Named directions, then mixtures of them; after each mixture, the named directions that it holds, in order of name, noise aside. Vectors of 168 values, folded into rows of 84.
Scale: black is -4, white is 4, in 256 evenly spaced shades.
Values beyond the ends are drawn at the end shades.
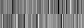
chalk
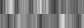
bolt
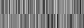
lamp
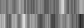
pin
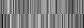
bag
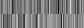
chalk.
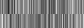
bag.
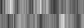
bolt.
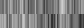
lamp, pin.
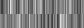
bolt, lamp.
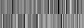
chalk.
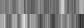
pin.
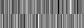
chalk, lamp.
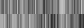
lamp, pin.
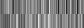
bag, chalk.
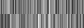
bag, chalk.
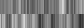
pin.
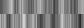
bolt, pin.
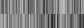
lamp, pin.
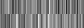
bag, chalk.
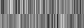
bolt, lamp.
